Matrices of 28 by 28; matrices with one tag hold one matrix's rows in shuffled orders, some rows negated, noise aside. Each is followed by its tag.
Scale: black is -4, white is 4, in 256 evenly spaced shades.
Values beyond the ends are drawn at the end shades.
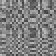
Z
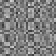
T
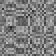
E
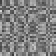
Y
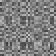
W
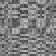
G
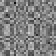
T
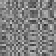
Z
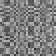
T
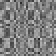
T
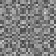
W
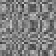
Z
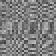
Z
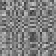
Z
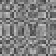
Y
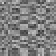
G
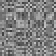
E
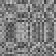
E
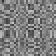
T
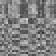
G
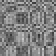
E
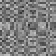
Y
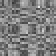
G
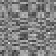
G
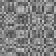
E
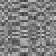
G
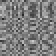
Z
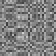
E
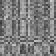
W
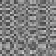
Y
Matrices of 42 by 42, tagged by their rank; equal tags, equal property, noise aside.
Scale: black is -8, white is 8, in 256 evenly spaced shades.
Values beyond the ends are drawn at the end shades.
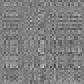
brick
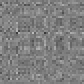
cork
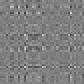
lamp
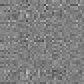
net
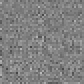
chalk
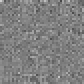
chalk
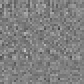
net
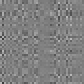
lamp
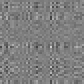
lamp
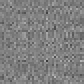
net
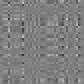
lamp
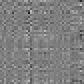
brick
